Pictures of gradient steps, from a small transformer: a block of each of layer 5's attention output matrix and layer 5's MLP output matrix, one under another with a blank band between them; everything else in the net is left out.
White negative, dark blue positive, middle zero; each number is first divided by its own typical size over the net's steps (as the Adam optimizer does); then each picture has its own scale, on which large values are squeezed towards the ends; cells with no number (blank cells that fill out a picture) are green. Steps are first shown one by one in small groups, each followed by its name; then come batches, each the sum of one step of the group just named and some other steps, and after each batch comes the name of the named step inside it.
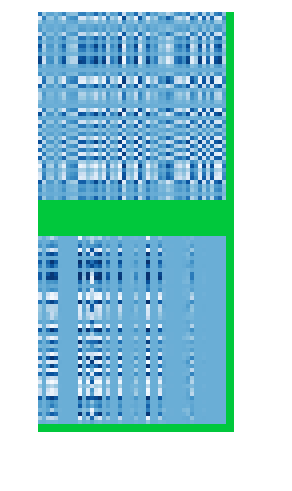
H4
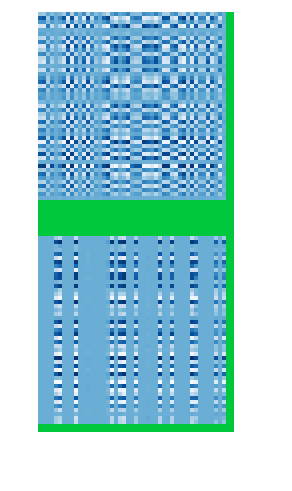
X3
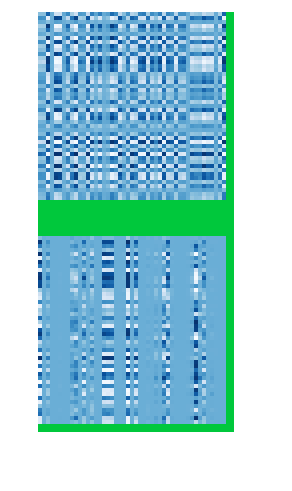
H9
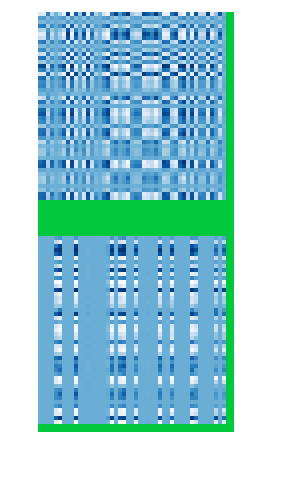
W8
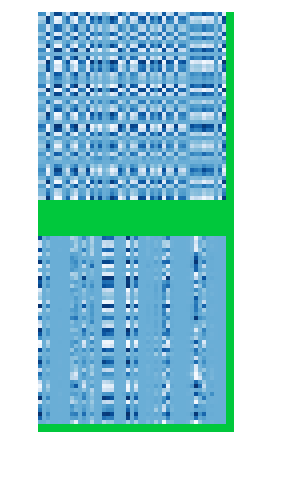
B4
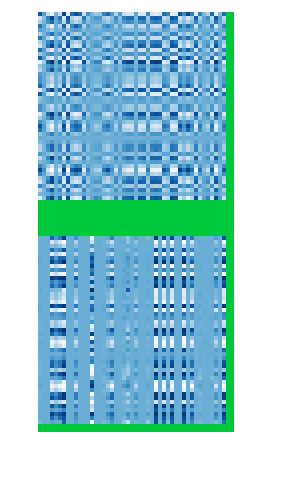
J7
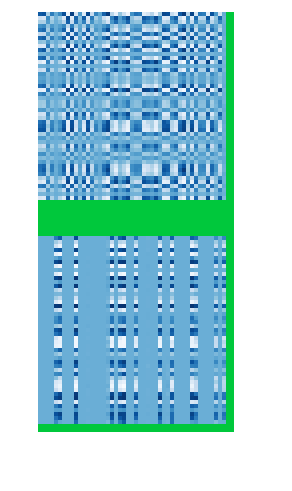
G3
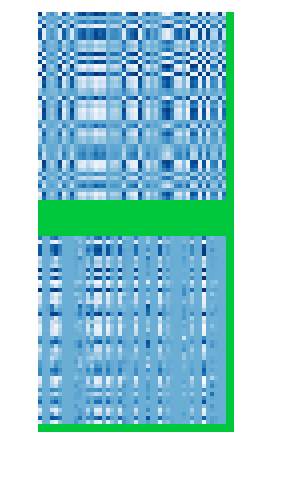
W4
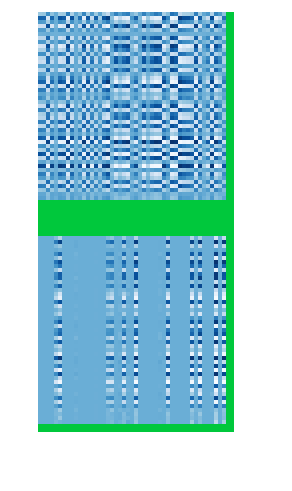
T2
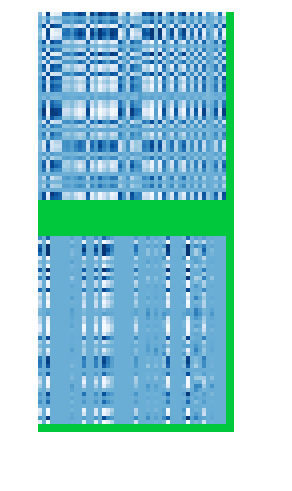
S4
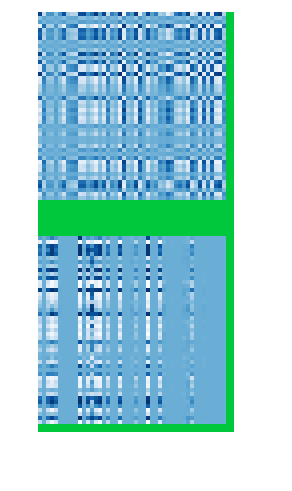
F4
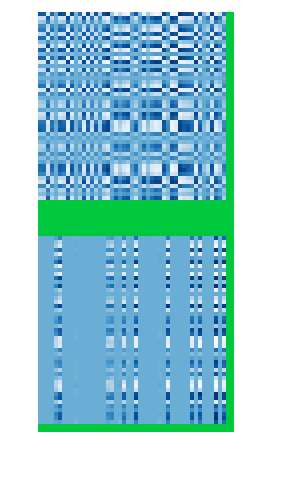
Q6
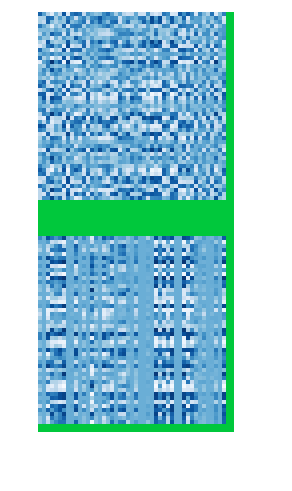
J7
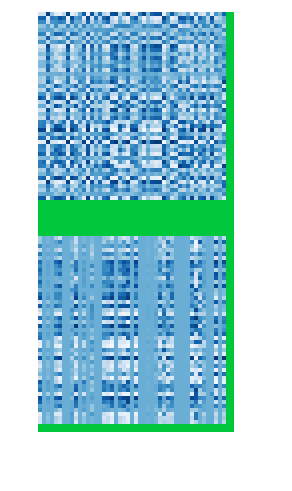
T2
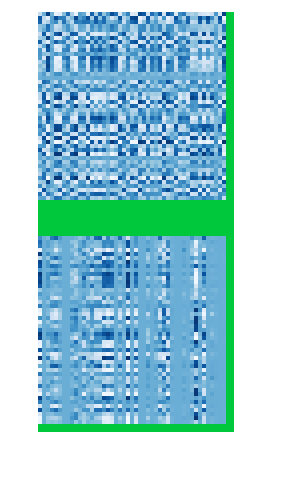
H9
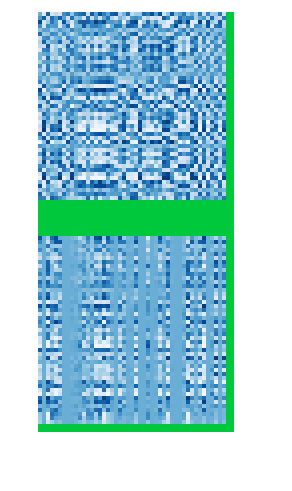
T2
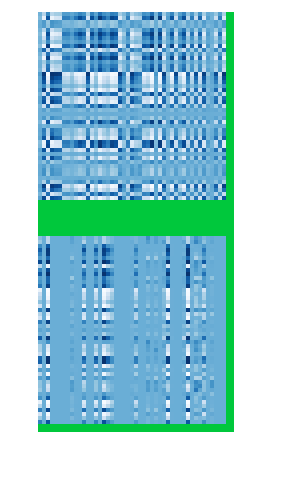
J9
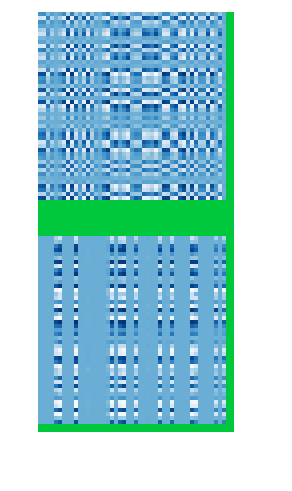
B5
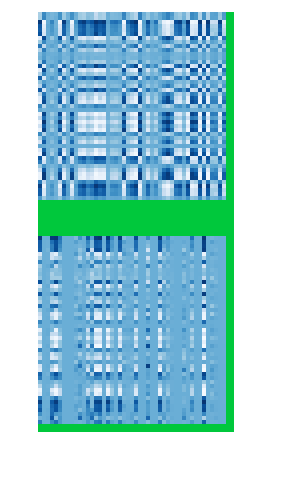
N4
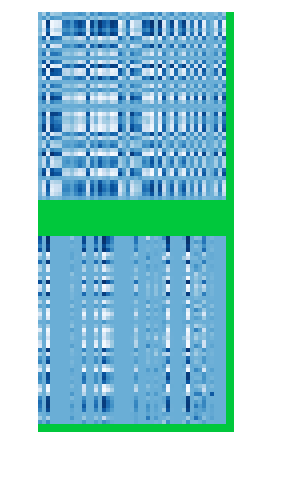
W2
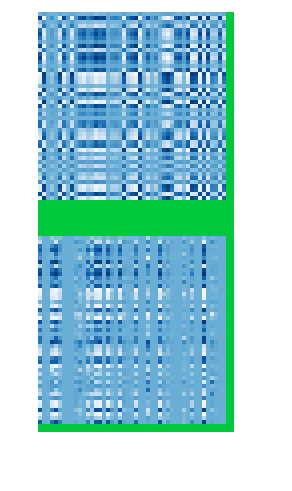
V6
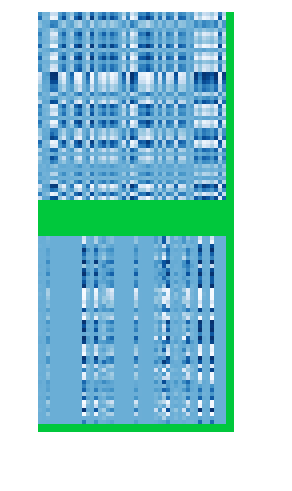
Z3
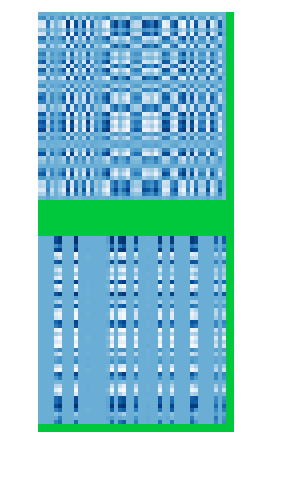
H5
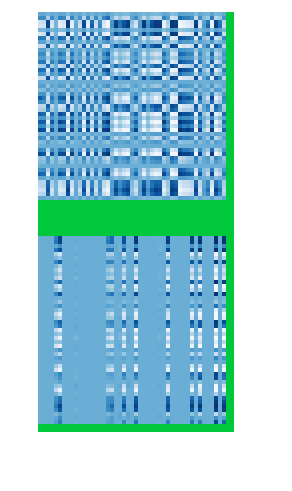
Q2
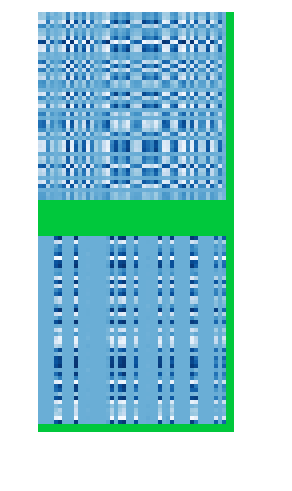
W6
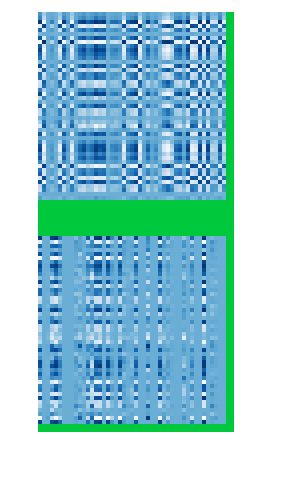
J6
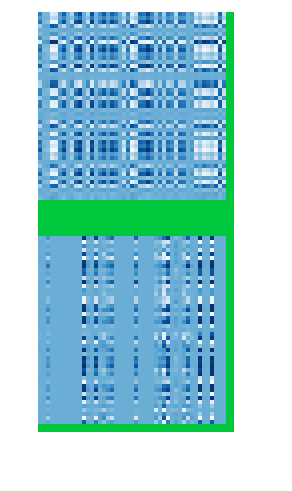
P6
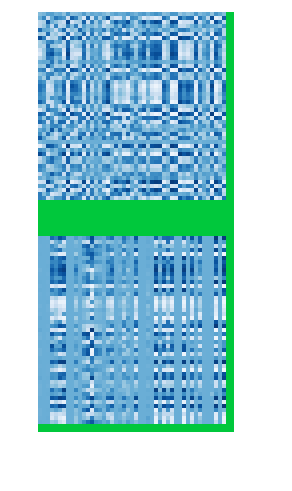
Q2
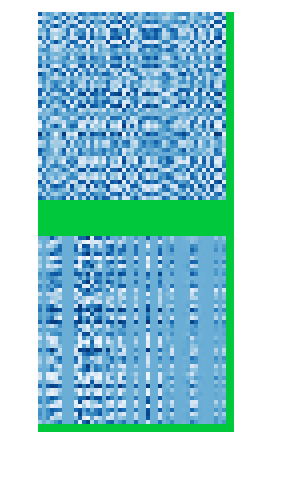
B5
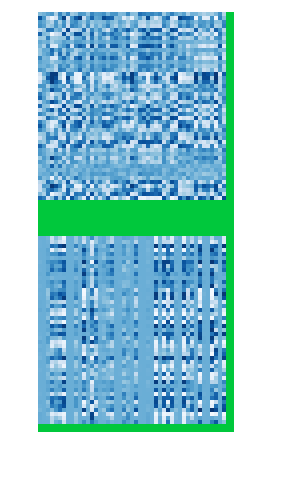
Z3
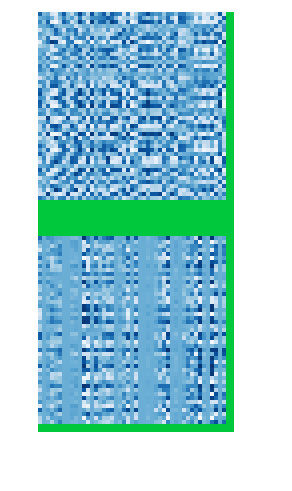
P6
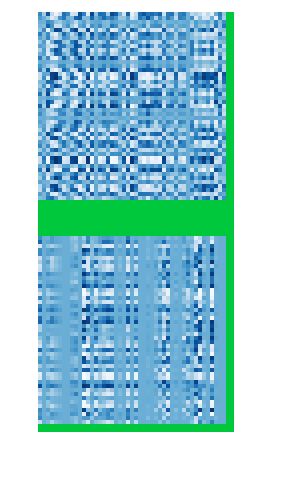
Z3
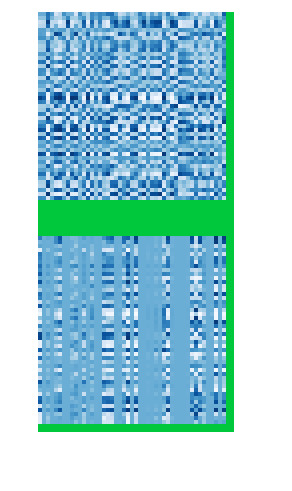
Q2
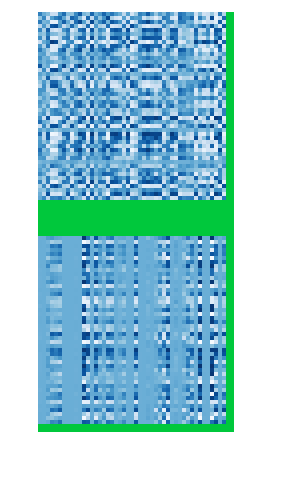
P6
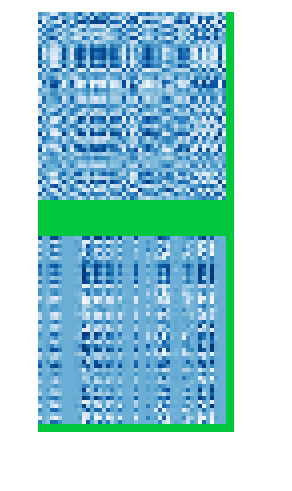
J6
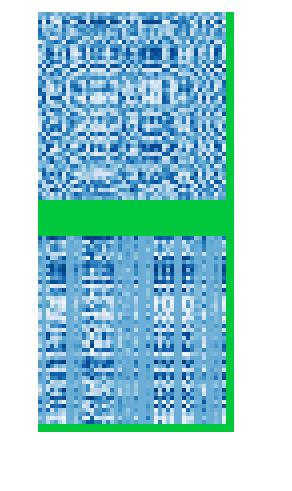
N4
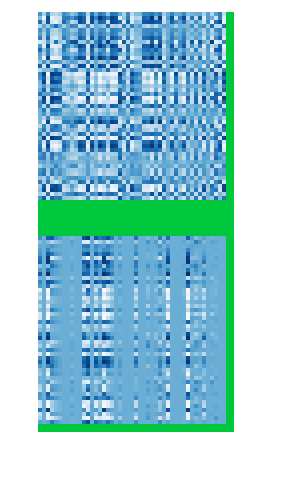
J9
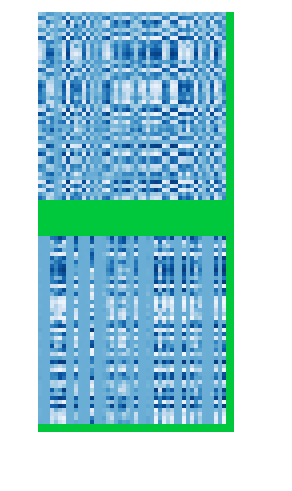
H5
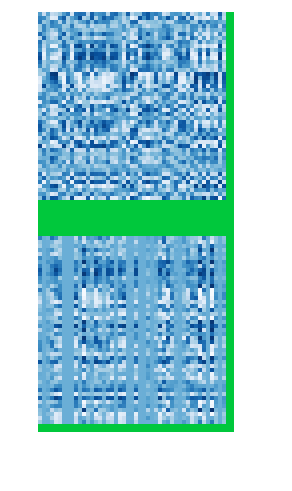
Z3
